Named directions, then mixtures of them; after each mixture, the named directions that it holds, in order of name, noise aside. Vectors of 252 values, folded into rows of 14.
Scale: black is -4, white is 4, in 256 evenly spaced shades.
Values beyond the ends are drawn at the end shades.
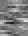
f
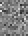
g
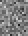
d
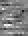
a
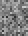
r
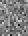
d.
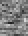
a, f, g.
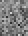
d, r.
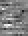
a.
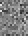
g.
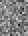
d.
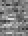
a, f, r.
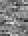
d, f.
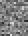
d, f, r.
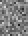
d.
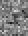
a, f, r.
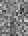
d, f, g.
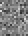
g.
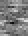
f.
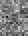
f, g, r.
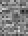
a, g, r.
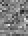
a, f, g.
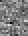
a, d, f.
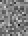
d.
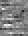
a.
